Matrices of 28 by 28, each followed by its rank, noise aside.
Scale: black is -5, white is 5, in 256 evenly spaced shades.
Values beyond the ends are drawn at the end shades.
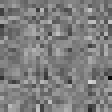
three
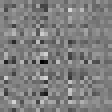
two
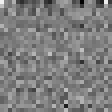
three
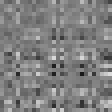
two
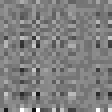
one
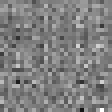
four
